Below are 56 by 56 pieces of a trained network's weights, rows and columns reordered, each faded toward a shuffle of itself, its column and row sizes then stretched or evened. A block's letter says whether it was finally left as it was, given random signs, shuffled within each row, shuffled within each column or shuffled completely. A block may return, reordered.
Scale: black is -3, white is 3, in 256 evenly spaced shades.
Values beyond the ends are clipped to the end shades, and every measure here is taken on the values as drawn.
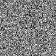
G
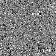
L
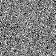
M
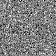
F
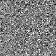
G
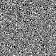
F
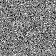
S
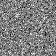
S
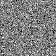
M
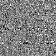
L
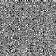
G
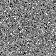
S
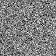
F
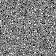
S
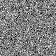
S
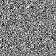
G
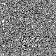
L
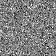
S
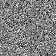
M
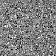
G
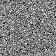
S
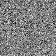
F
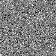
F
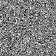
L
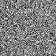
G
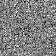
L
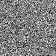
S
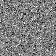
S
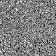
F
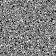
F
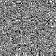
G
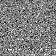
F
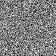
S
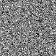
L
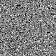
F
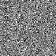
G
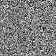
L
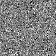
M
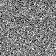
S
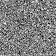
S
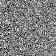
L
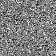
S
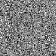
G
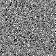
M
